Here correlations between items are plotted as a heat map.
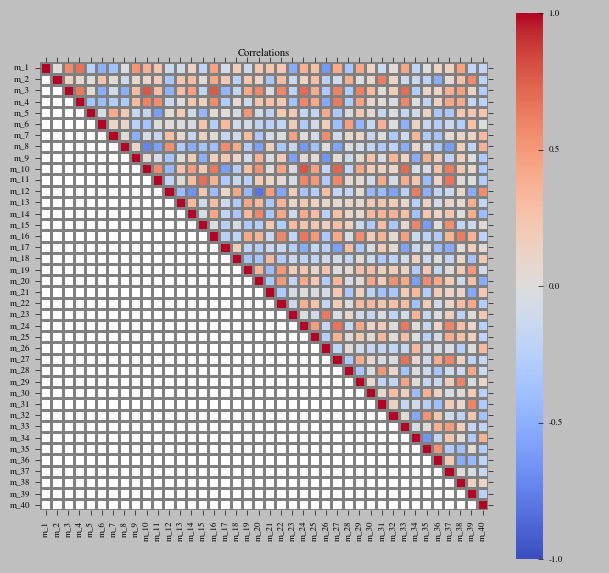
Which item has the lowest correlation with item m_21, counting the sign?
m_39
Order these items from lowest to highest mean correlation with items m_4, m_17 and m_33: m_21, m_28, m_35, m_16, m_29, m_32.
m_28, m_35, m_32, m_21, m_29, m_16
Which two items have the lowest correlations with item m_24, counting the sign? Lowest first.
m_8, m_17
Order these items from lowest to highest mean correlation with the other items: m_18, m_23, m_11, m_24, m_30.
m_18, m_23, m_30, m_11, m_24
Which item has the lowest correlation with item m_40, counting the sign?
m_20
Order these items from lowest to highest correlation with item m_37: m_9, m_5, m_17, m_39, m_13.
m_17, m_5, m_9, m_39, m_13
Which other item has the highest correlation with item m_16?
m_3
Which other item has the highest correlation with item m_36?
m_35
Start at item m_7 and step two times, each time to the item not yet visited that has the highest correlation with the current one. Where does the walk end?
m_23
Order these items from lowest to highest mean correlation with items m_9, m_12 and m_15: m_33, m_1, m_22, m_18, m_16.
m_22, m_16, m_33, m_1, m_18
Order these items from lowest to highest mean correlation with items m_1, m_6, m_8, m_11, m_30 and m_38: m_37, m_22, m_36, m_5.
m_36, m_5, m_37, m_22
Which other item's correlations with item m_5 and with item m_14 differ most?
m_11
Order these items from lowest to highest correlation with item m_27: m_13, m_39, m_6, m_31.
m_6, m_39, m_31, m_13
